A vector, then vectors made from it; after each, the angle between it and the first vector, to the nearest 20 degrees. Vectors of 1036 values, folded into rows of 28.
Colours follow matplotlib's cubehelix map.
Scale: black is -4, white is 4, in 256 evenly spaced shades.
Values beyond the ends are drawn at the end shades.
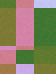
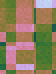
40 degrees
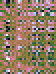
80 degrees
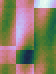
40 degrees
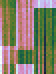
40 degrees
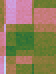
100 degrees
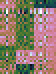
140 degrees
